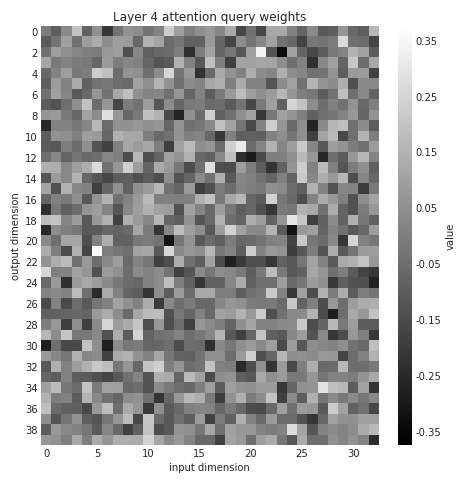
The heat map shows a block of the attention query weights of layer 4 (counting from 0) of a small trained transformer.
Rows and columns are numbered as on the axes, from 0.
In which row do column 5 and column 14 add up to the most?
21
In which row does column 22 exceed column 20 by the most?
9
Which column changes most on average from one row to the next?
22
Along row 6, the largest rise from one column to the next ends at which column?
29
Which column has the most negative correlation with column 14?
7
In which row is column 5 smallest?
25
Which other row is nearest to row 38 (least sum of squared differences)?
26
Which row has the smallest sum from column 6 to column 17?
30
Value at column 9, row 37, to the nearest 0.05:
-0.15
